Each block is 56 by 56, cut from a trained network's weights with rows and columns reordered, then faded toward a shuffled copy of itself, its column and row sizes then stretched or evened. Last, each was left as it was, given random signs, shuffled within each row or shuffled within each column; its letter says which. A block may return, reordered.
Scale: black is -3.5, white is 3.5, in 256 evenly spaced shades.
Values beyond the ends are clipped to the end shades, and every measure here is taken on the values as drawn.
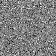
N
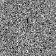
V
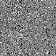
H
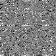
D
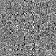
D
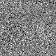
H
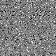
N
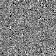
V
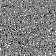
N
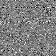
N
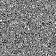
N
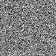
H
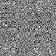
D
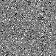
V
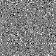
H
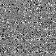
H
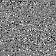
N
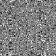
D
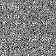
D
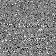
N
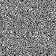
N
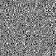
D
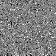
N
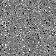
V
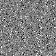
V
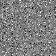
V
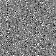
V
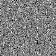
V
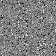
V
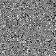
H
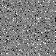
D
